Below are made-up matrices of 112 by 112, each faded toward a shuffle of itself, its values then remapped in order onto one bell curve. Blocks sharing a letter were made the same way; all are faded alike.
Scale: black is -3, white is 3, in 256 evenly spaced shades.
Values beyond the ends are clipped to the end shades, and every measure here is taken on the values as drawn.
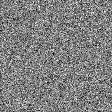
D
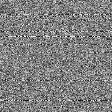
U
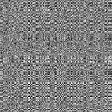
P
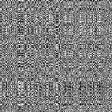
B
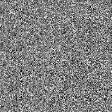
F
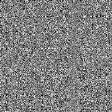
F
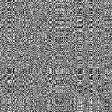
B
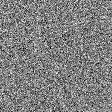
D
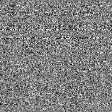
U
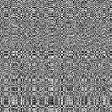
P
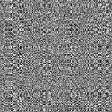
B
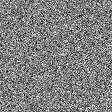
D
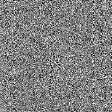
F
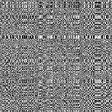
P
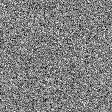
D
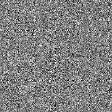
F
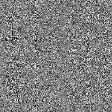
F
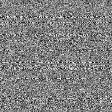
U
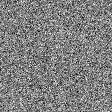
D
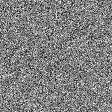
D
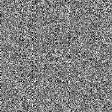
F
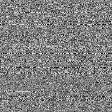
U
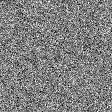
D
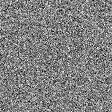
D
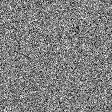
D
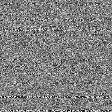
U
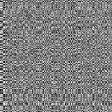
P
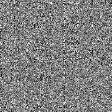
F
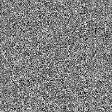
F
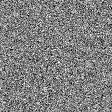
D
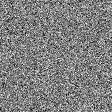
D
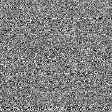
U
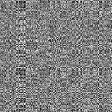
B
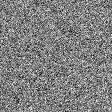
D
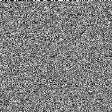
U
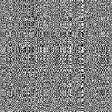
B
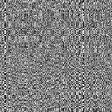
B
